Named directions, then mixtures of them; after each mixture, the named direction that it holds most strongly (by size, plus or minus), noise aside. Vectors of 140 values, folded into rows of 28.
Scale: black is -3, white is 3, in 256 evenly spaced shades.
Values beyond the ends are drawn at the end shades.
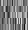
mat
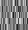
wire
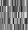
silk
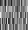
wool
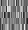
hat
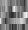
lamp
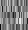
wire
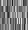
mat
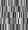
wire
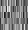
hat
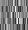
wire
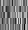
mat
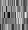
hat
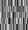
wire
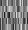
hat
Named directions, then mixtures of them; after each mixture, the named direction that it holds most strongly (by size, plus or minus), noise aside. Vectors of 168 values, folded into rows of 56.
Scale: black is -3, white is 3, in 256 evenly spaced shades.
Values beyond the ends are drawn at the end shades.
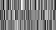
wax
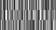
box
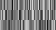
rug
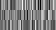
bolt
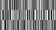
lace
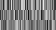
wax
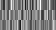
bolt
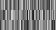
rug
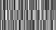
box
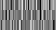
box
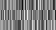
bolt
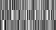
lace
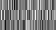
lace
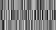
lace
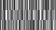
box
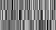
rug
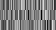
wax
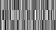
lace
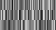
rug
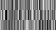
rug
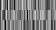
bolt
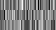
bolt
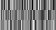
bolt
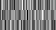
bolt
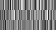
wax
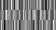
box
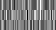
lace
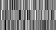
lace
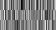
wax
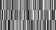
rug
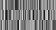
box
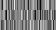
box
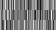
lace
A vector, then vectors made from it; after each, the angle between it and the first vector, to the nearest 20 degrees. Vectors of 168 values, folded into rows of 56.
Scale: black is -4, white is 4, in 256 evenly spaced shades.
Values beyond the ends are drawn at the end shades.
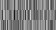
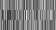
60 degrees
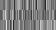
80 degrees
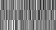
100 degrees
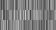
160 degrees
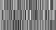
40 degrees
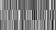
80 degrees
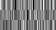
80 degrees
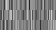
100 degrees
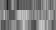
80 degrees
